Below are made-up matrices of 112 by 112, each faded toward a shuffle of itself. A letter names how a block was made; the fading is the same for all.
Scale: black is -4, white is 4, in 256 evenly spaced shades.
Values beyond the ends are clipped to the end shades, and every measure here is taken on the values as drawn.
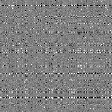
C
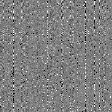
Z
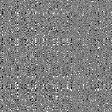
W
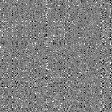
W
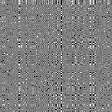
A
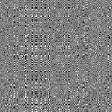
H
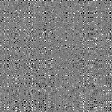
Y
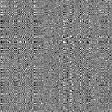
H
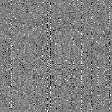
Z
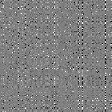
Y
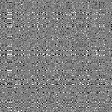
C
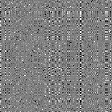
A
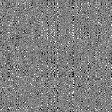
W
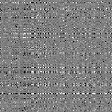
C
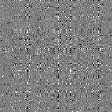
Y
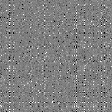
Y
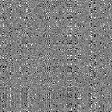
W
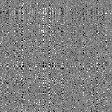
W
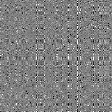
H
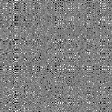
Y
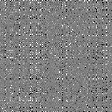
Y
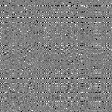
C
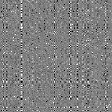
H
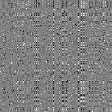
A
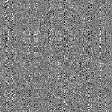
Z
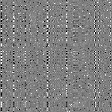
A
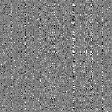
Z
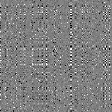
Y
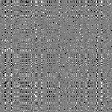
A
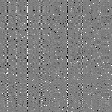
A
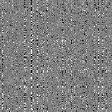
Z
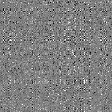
W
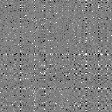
Y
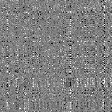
W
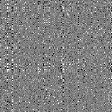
W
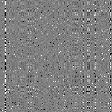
A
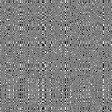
A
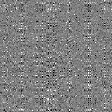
W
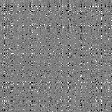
Y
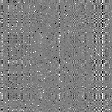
A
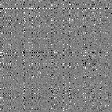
Y
